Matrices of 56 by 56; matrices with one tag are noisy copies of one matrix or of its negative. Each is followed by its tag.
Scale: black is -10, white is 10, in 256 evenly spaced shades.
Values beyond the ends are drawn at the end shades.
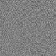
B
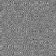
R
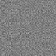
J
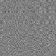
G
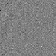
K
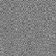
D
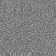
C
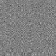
C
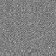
C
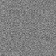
J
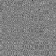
R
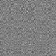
D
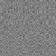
G
